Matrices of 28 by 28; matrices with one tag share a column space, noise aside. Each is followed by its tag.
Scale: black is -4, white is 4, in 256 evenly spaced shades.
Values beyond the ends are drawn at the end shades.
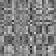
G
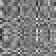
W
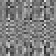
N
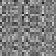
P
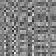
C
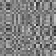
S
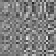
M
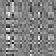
M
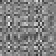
P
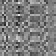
P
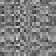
P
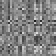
G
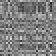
M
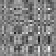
G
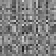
G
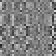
S
